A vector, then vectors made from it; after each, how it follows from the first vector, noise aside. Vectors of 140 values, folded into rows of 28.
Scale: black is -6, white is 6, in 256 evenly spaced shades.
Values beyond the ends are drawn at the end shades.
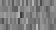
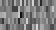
scaled up.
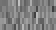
reversed.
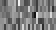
reversed, scaled up.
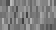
wrapped around, negated.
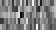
scaled up.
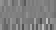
wrapped around, partly zeroed.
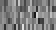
reversed, scaled up.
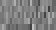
wrapped around, negated.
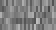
wrapped around, negated.
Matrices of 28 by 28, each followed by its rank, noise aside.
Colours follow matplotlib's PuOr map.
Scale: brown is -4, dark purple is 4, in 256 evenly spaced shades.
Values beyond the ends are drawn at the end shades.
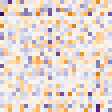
six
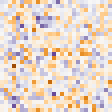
eight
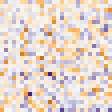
seven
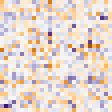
seven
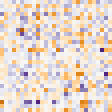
five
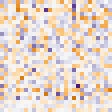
seven
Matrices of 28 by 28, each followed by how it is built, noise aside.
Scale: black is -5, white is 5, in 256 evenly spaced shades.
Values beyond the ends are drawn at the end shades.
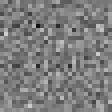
low rank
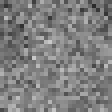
smooth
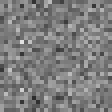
repeating rows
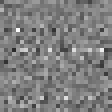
uneven rows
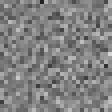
repeating rows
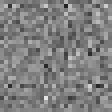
low rank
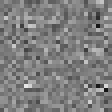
low rank
